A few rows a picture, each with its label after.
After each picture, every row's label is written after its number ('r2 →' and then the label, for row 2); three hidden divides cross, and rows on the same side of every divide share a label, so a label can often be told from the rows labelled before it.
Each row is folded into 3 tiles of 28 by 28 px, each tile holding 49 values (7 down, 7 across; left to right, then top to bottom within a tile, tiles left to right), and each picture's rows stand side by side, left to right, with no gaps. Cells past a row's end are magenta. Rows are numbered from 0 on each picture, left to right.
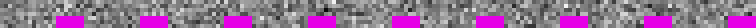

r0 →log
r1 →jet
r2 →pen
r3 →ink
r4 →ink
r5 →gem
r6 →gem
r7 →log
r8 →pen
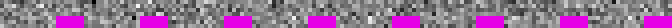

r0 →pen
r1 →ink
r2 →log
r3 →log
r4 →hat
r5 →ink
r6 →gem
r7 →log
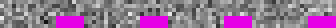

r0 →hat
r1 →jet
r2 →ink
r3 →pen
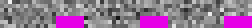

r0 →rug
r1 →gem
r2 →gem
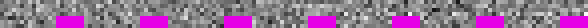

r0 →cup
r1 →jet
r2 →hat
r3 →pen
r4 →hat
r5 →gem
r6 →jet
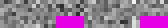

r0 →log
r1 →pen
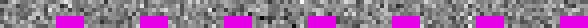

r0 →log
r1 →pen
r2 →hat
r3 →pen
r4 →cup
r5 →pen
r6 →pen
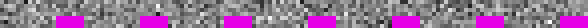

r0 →log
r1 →jet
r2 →ink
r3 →ink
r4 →hat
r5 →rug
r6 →jet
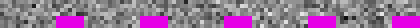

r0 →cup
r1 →pen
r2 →rug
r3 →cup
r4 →pen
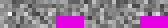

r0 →hat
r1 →hat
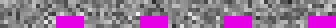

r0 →jet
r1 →hat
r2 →pen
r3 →pen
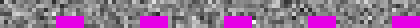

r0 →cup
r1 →jet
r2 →pen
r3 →rug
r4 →log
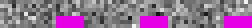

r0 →hat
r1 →pen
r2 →pen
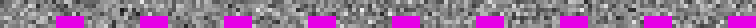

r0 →log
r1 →gem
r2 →cup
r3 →cup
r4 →hat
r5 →jet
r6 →pen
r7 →jet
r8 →rug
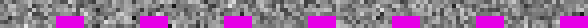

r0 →pen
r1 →ink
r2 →gem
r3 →pen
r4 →rug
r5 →hat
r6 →pen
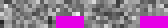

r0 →ink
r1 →rug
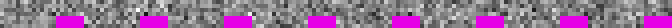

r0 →gem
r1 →rug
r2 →jet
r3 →hat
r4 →pen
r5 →ink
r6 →cup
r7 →ink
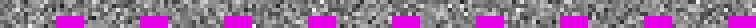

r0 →log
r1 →rug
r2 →log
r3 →jet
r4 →log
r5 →cup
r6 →log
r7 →jet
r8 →rug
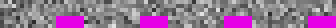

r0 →jet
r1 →cup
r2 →log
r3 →pen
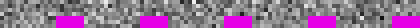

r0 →ink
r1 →hat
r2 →jet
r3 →rug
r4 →pen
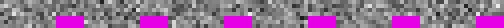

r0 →cup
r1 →rug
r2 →gem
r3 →ink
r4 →log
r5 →rug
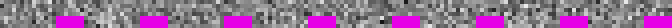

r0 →jet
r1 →ink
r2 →pen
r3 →jet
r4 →hat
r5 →hat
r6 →gem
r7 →log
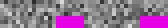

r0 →hat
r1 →rug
